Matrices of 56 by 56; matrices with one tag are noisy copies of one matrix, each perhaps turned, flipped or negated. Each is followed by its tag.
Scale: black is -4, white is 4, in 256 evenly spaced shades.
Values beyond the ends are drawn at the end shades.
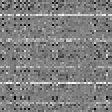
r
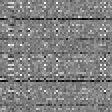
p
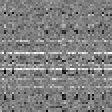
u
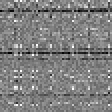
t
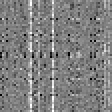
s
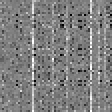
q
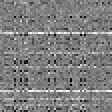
q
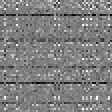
r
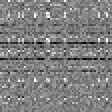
u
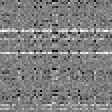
s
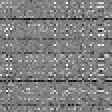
p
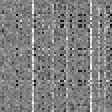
q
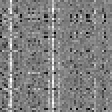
t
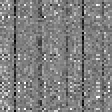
r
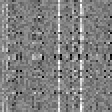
s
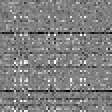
q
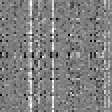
s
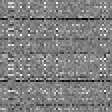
p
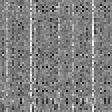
p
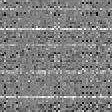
r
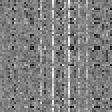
u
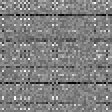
r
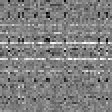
u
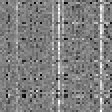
t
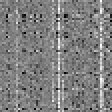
t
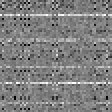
r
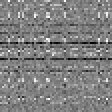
u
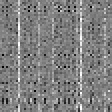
p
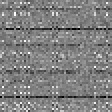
r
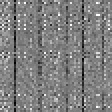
r
